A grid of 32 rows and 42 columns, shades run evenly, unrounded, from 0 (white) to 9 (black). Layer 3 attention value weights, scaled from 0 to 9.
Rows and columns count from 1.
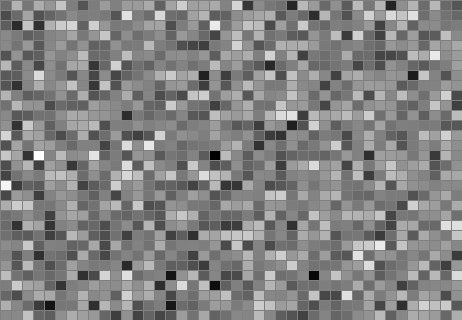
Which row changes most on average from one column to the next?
28
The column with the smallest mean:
33
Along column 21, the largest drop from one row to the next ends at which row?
24
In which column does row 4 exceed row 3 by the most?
20
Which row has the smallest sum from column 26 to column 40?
12
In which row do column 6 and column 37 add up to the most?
29
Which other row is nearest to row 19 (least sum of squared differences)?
7
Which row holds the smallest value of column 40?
6
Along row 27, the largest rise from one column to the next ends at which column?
35
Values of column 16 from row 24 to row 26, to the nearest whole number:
7 5 4
